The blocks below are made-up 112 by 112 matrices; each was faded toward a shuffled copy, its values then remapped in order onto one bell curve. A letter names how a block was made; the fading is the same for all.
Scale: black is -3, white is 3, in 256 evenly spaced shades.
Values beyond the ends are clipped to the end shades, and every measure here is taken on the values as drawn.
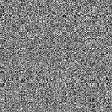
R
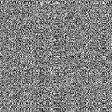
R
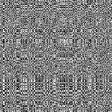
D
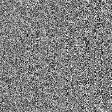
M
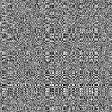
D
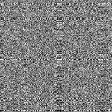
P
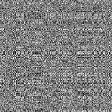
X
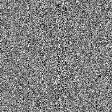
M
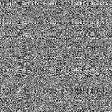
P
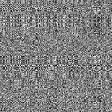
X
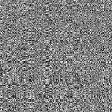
X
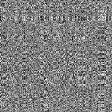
R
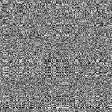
P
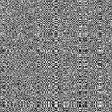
D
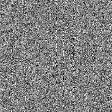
M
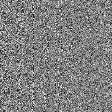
M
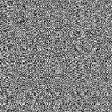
R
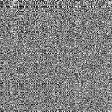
P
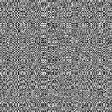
D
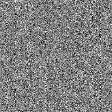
M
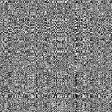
X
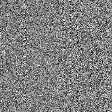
M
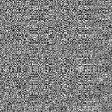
X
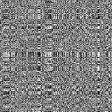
D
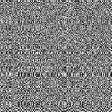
D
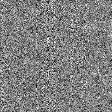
M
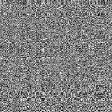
R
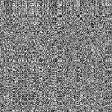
R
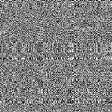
X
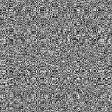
X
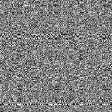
P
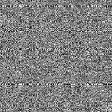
P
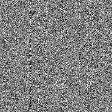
M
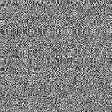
R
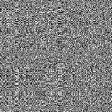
R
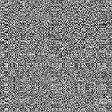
X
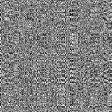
X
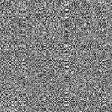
R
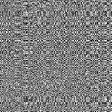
D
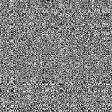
P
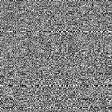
P
